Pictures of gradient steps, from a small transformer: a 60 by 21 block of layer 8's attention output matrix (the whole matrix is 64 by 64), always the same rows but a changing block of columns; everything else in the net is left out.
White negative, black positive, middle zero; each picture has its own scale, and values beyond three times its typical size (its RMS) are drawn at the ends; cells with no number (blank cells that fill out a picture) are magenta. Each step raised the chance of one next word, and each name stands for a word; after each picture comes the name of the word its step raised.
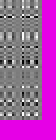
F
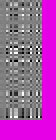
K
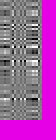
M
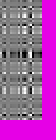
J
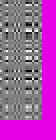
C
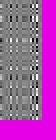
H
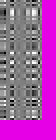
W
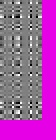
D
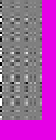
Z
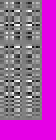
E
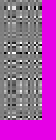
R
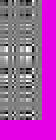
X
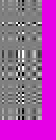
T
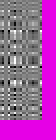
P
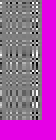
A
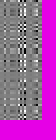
M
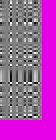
Z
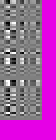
P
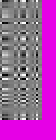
T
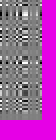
W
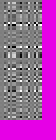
E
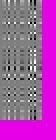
T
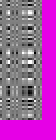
W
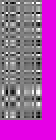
A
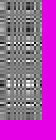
R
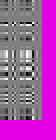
T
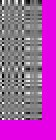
X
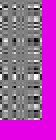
H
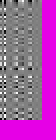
X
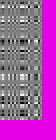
H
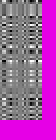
M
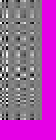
T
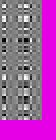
H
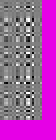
Z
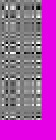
R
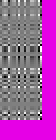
X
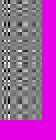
C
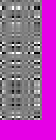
R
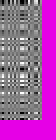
X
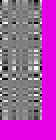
T
